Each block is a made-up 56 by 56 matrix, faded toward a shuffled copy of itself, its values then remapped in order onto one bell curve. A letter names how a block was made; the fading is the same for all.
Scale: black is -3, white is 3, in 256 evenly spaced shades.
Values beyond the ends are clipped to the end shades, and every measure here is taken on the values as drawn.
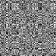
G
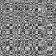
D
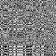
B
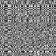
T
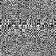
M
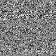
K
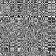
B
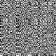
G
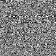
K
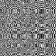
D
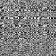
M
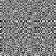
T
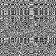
T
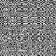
M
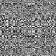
M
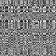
T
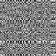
T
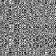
G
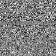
K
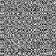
G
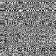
M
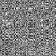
G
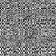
B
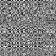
B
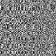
G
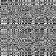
T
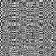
D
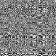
M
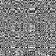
B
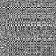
T
